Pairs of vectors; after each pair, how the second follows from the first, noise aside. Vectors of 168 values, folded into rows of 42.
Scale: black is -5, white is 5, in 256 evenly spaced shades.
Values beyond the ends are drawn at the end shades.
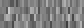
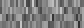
wrapped around, negated.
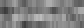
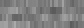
wrapped around, shrunk.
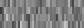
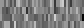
reversed.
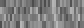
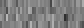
wrapped around, negated, partly zeroed.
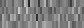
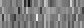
sign-scrambled.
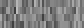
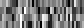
wrapped around, scaled up.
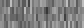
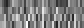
wrapped around, scaled up.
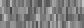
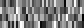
wrapped around, scaled up.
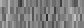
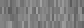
reversed, negated, shrunk.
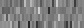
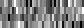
wrapped around, scaled up.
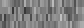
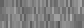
reversed, negated, shrunk.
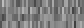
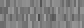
wrapped around, shrunk.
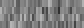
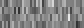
wrapped around, negated.
